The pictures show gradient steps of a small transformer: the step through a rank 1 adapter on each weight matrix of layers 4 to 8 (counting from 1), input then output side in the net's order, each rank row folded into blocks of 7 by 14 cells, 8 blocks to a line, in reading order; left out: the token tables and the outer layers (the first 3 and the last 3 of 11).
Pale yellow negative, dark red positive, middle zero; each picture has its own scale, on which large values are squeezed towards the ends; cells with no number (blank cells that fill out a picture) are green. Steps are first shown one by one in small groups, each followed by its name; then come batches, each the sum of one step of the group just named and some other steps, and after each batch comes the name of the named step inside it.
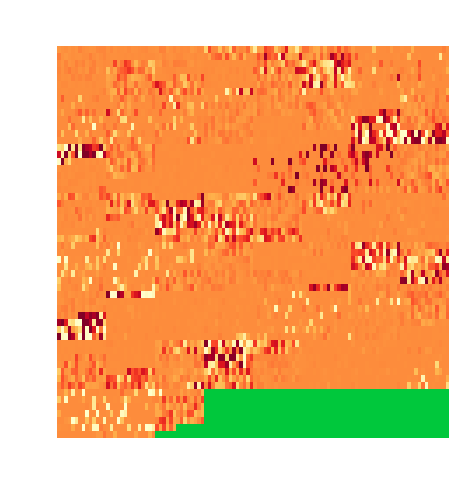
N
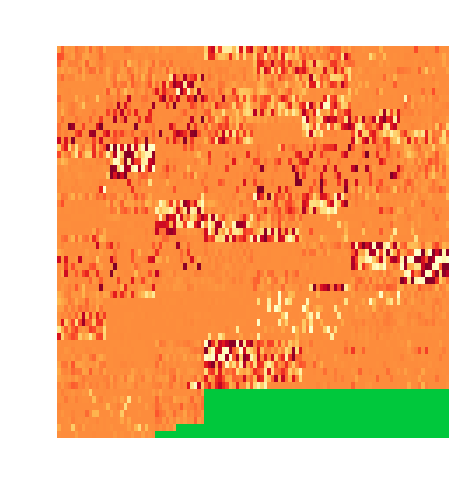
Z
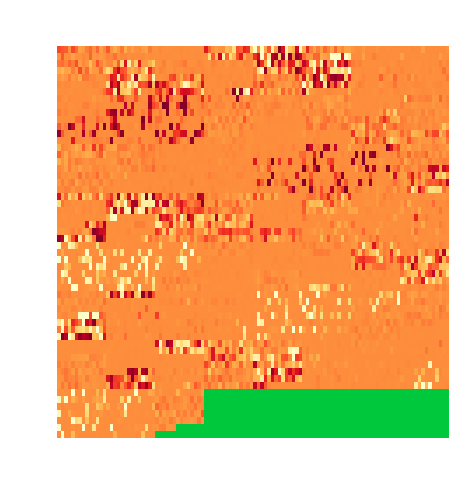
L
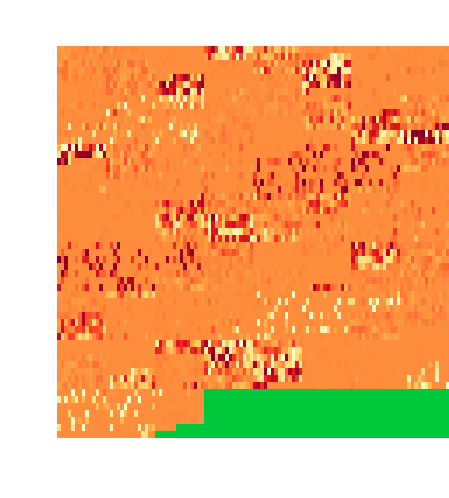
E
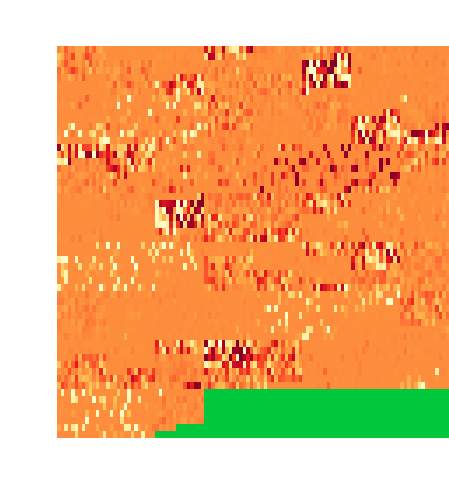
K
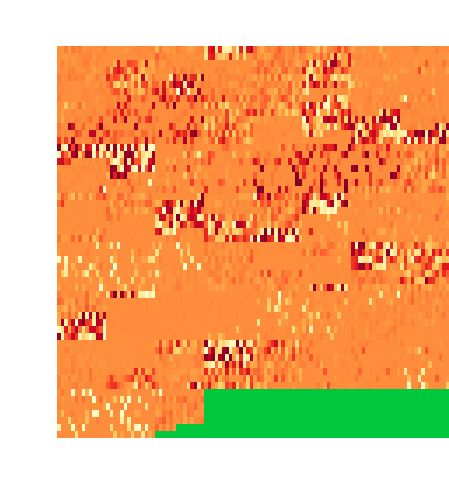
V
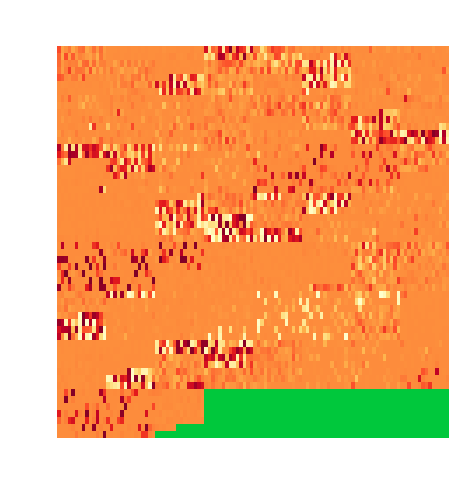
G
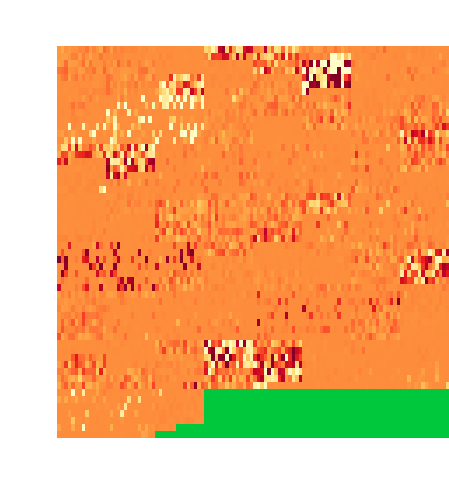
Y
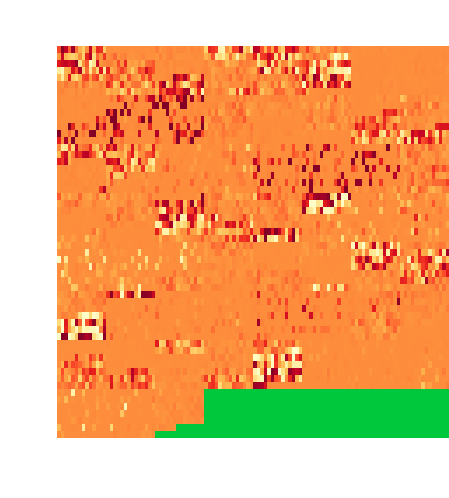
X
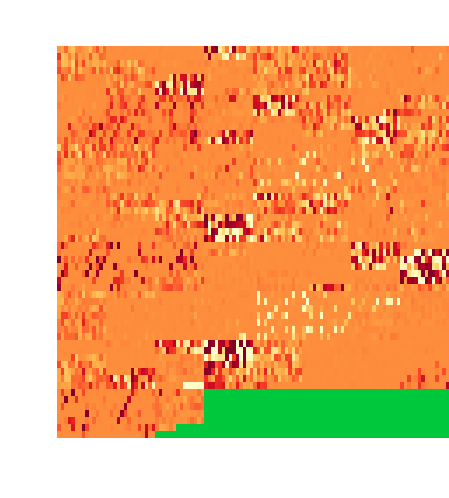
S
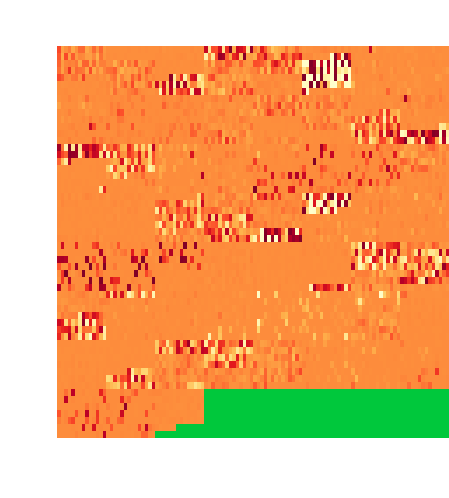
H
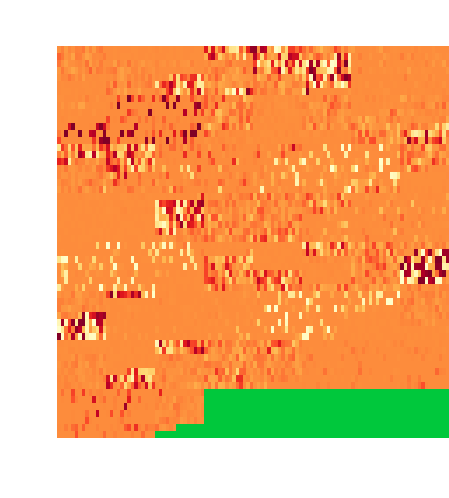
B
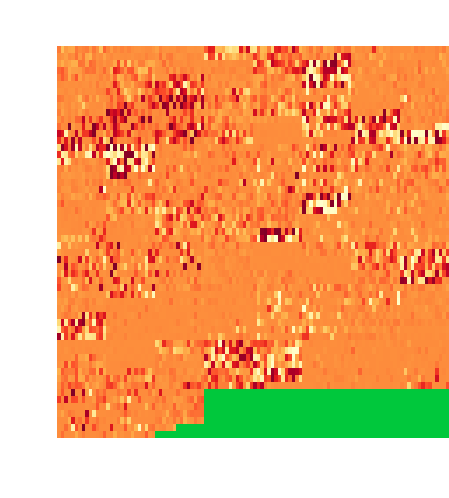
Z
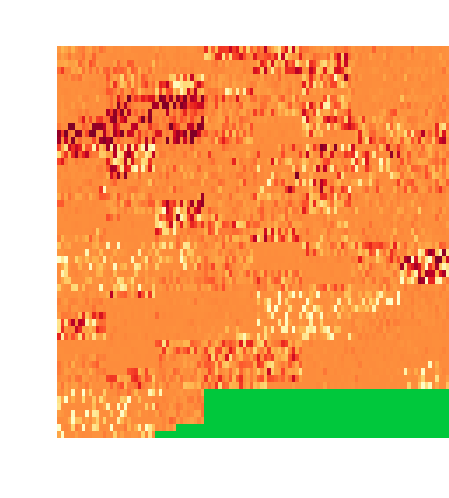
B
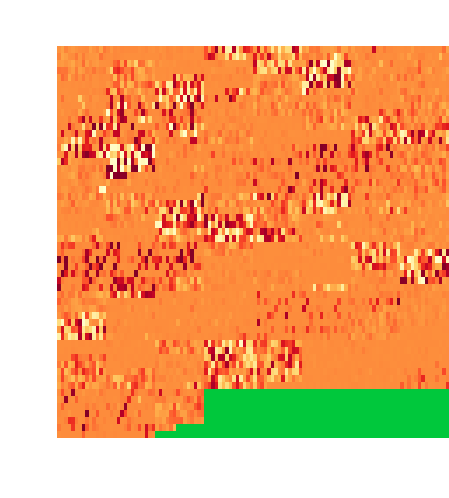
Y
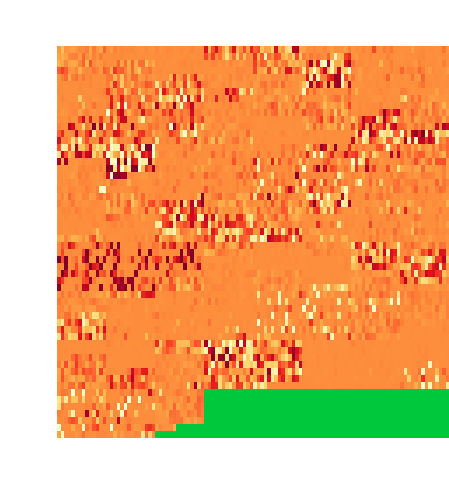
Y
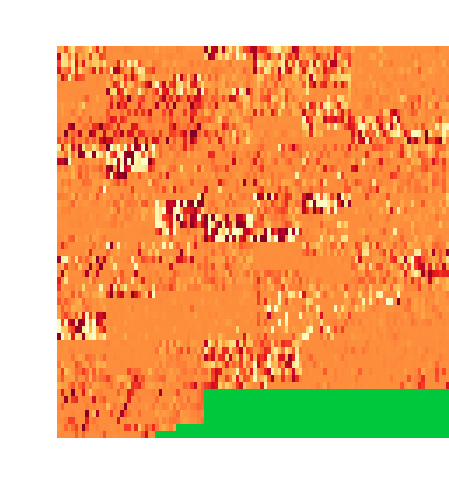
B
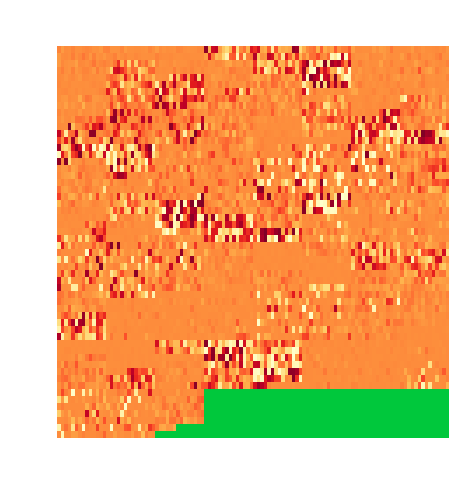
V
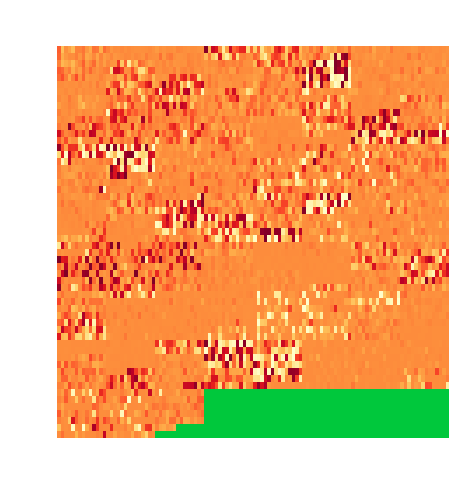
G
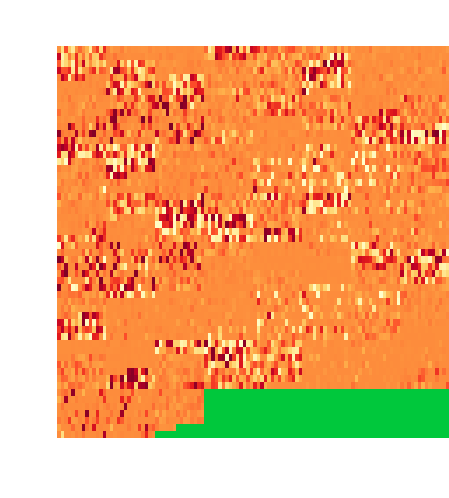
G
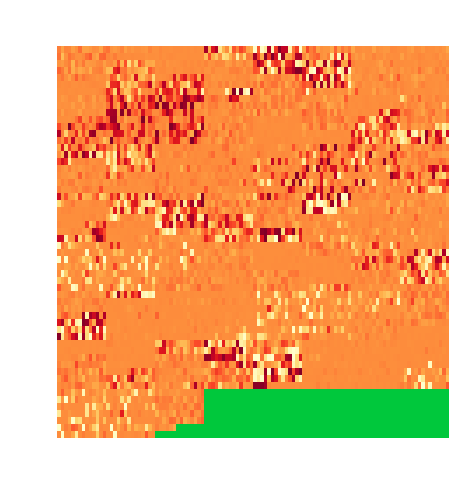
L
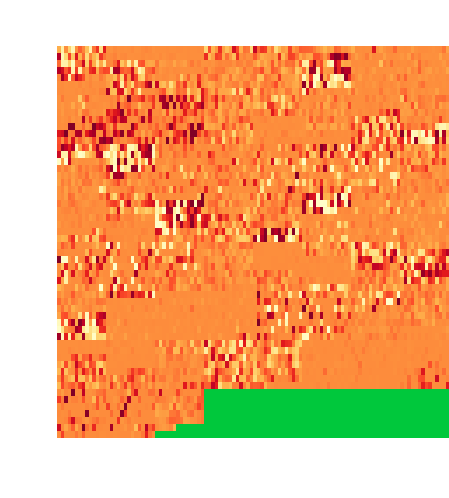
B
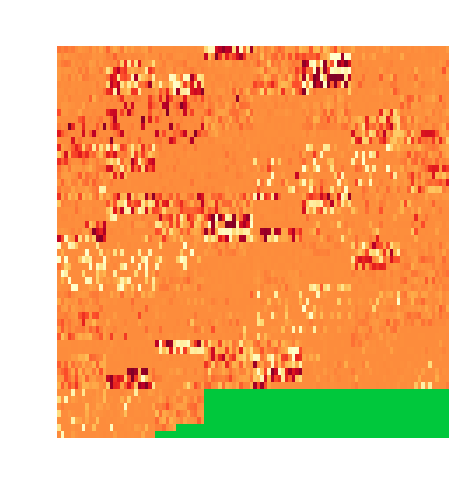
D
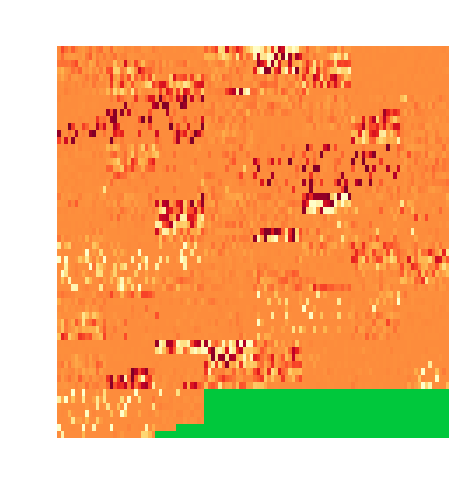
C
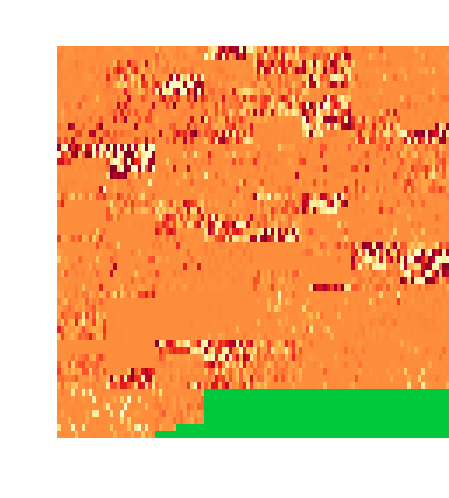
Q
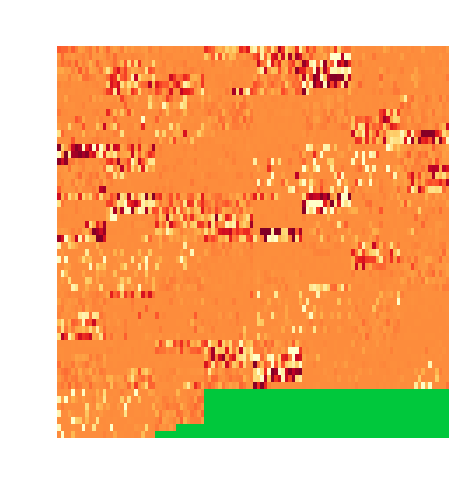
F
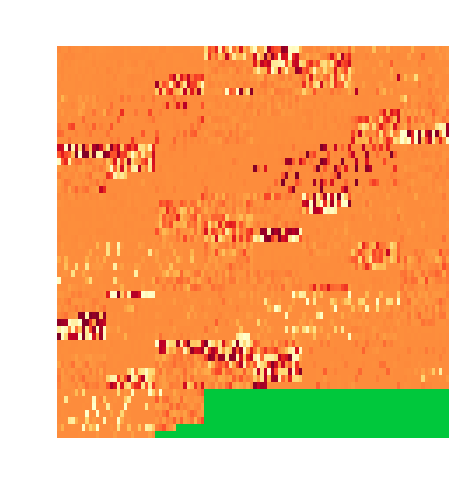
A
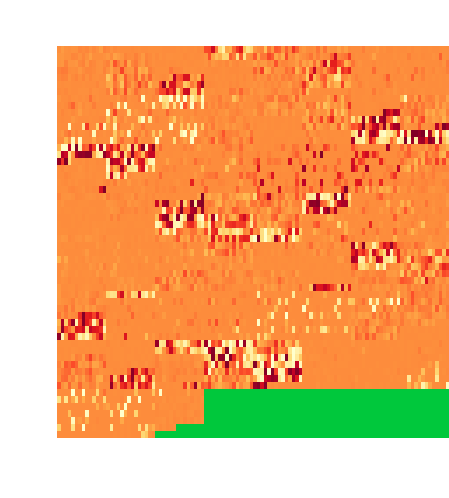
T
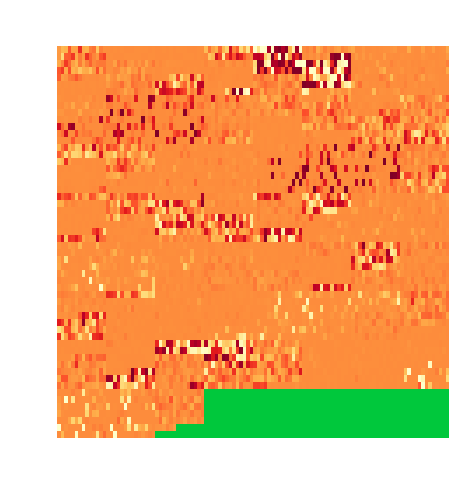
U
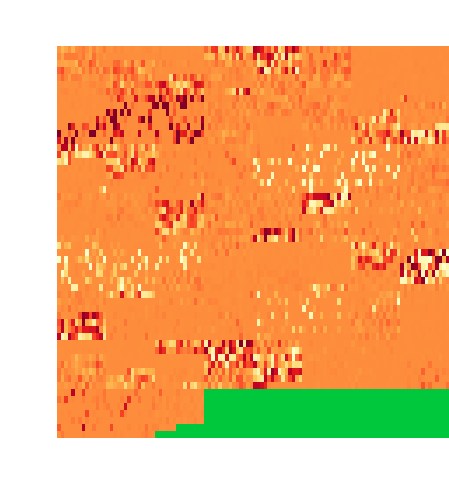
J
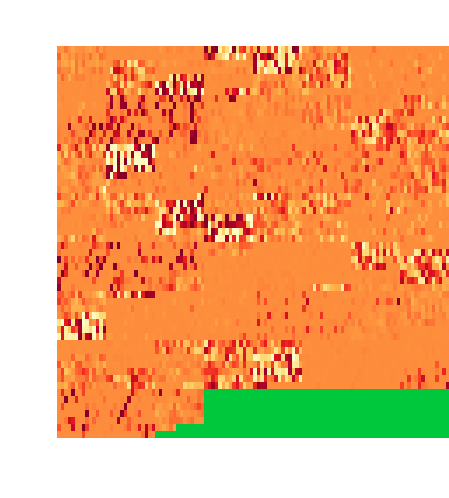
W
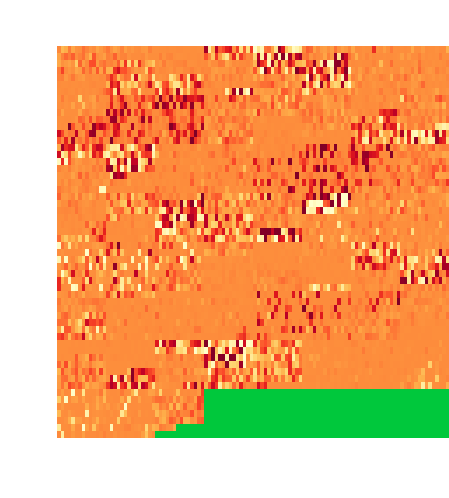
C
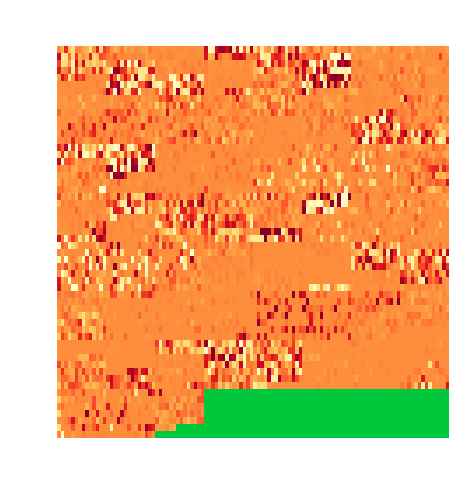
D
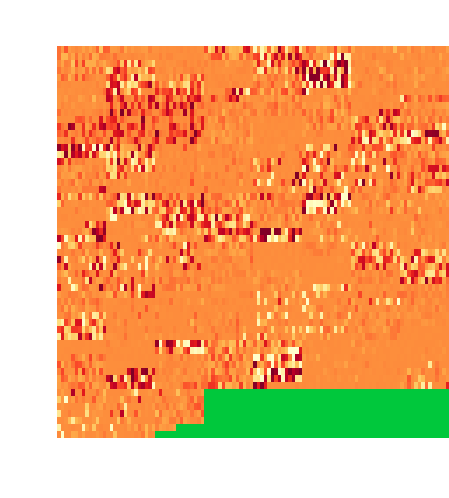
F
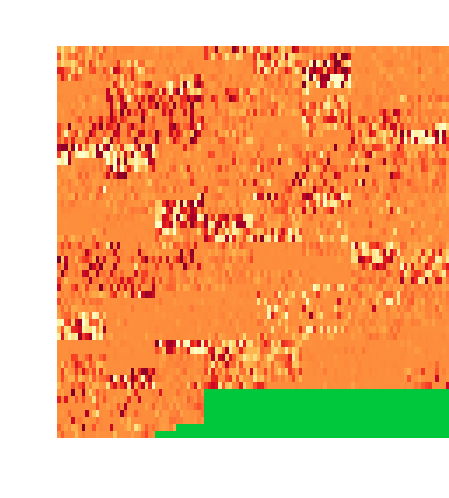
W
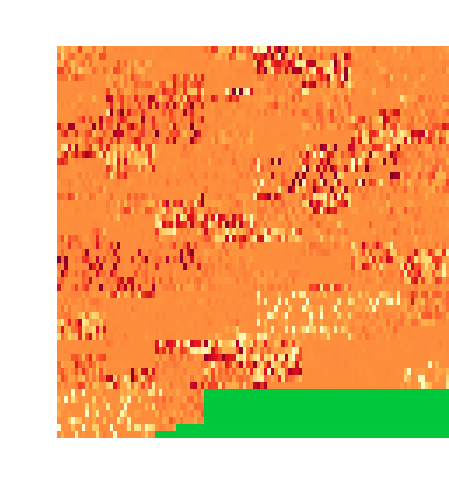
U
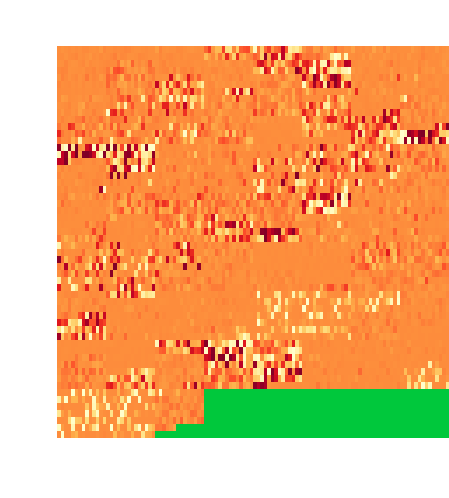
A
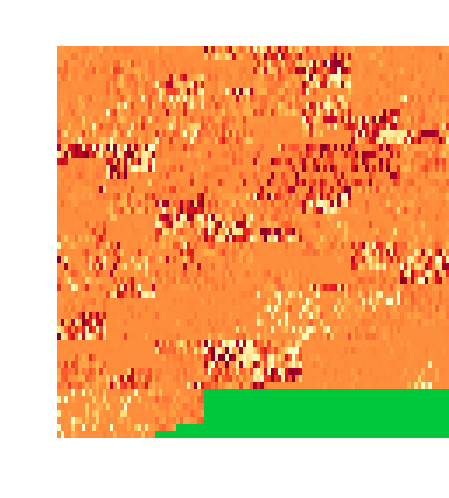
T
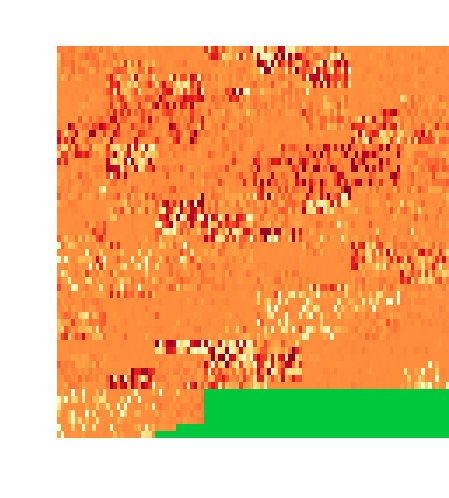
C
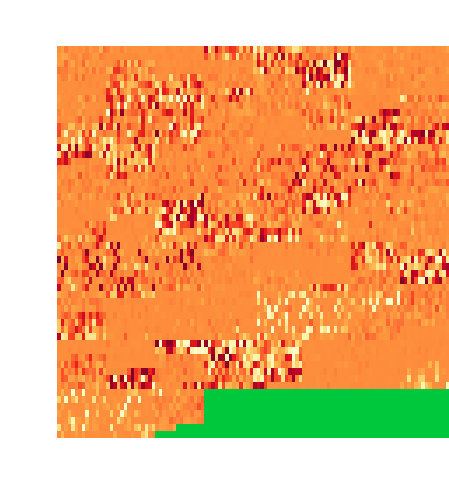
T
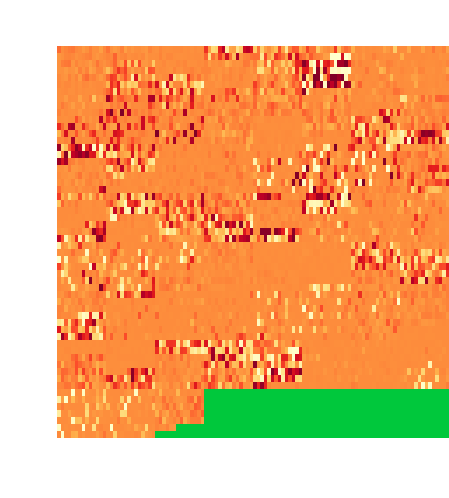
F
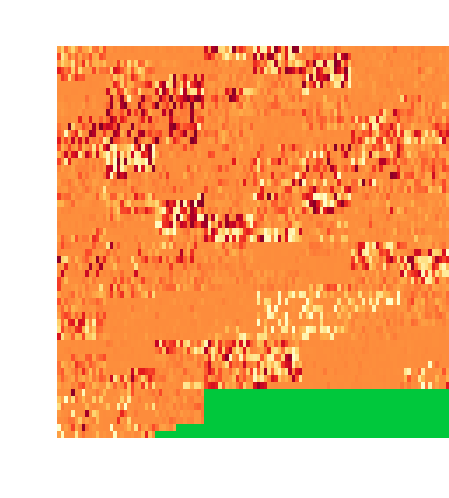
W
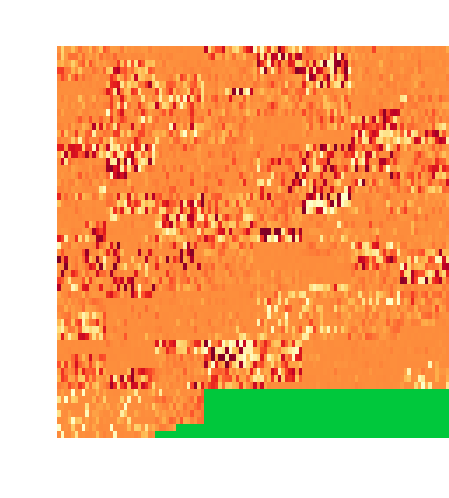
F
